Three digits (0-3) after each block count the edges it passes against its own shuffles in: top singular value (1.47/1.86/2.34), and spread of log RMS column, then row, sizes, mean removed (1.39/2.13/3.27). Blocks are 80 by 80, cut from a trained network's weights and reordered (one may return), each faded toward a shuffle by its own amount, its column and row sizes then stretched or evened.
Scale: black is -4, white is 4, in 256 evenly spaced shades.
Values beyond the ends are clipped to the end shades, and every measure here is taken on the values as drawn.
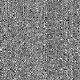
1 1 1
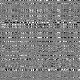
3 0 3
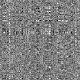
2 1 1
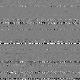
3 0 3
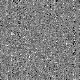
0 2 0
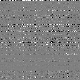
2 1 3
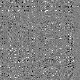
0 2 2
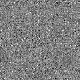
1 0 1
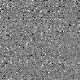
1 1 1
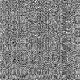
2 0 0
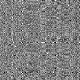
2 1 1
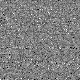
0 0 1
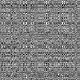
3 2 1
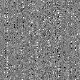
0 2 0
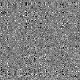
2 2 2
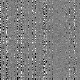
2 3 0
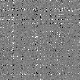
0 2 2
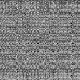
3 0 1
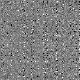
1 2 1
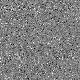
1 0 0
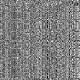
3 2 0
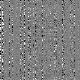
1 3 0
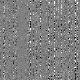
1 3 0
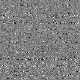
0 0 2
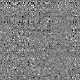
2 2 1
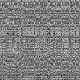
3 0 1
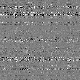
2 1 3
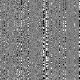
3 3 0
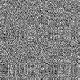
2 0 0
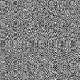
3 1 0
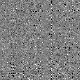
1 2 1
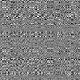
3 1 3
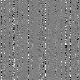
1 3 0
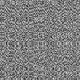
3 1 0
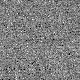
1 0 0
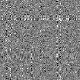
2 2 1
